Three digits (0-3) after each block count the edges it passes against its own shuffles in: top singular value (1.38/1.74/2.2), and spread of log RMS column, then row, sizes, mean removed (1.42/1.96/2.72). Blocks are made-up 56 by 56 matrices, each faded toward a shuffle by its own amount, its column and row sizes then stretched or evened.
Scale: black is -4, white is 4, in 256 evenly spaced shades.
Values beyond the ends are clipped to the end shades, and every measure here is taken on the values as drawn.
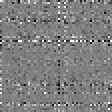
2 2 3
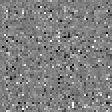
0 1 2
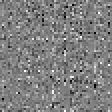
0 3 1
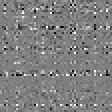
2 2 3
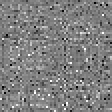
2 0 0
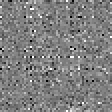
2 1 2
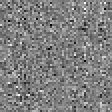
0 2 1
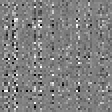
3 3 2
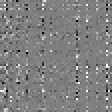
2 3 2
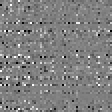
2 2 3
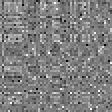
3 0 1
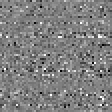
0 1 3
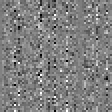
0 3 0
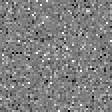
0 0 0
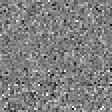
0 0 1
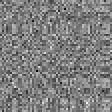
3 0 0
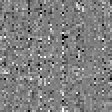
1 3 1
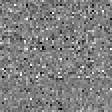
0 1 2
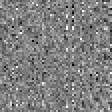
2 2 0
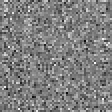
1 1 0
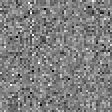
2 1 0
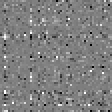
2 2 2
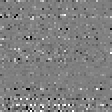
1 1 3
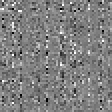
1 3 1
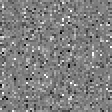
0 2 0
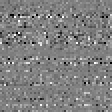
0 0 3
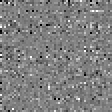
0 2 2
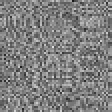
3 0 0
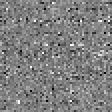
1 1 2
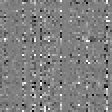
1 3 2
